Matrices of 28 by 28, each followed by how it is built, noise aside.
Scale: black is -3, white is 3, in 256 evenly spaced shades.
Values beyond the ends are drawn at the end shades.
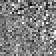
upper triangular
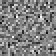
repeating columns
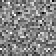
repeating columns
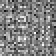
blocks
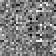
low rank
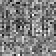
blocks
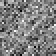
Hankel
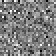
low rank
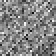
Hankel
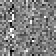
uneven columns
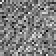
Hankel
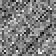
Hankel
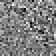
upper triangular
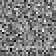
repeating columns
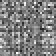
blocks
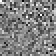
upper triangular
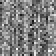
blocks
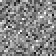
Hankel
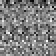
repeating columns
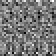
repeating columns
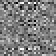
low rank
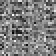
blocks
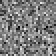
repeating columns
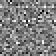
repeating columns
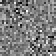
block diagonal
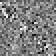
block diagonal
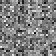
blocks
